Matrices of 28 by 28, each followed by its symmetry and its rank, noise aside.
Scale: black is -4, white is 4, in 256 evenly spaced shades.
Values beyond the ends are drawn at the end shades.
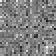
symmetric, rank five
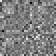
symmetric, rank six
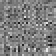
no symmetry, rank five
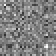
symmetric, rank four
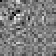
symmetric, rank five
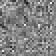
symmetric, rank six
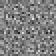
antisymmetric, rank four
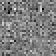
no symmetry, rank five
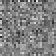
antisymmetric, rank six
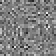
antisymmetric, rank six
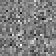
no symmetry, rank six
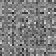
no symmetry, rank five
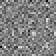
symmetric, rank four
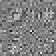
symmetric, rank five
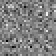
antisymmetric, rank four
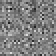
antisymmetric, rank four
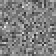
symmetric, rank six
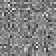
no symmetry, rank six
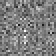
no symmetry, rank six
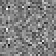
no symmetry, rank six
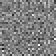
no symmetry, rank five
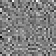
antisymmetric, rank six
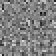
antisymmetric, rank six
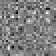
antisymmetric, rank four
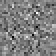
antisymmetric, rank six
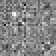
symmetric, rank six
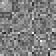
symmetric, rank five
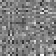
no symmetry, rank five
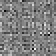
antisymmetric, rank four
